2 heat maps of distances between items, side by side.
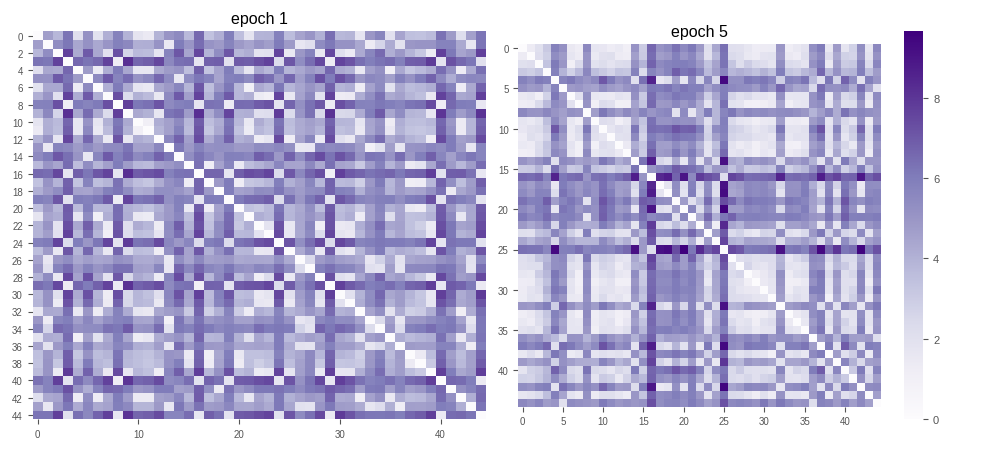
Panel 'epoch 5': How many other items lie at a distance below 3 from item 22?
10
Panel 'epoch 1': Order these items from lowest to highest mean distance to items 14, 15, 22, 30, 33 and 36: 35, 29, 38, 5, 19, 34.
38, 35, 34, 5, 19, 29
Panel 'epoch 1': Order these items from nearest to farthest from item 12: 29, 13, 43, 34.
43, 13, 34, 29
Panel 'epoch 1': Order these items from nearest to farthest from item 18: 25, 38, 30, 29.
38, 25, 30, 29
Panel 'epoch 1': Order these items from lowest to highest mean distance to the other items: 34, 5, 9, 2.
2, 9, 34, 5
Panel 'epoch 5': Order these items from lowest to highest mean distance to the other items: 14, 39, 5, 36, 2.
2, 39, 14, 36, 5
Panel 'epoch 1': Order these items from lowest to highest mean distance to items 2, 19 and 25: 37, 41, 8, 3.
37, 8, 3, 41
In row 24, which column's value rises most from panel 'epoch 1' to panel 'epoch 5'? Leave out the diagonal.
16
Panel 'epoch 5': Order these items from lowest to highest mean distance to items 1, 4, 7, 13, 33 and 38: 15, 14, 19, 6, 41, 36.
6, 41, 15, 14, 36, 19
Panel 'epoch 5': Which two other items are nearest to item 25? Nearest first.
16, 15
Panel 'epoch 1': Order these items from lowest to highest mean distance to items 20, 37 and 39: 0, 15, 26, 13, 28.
15, 28, 0, 26, 13
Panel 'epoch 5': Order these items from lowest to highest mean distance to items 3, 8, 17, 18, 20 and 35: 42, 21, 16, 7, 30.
42, 7, 30, 21, 16
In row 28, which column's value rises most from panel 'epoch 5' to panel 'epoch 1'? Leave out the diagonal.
29
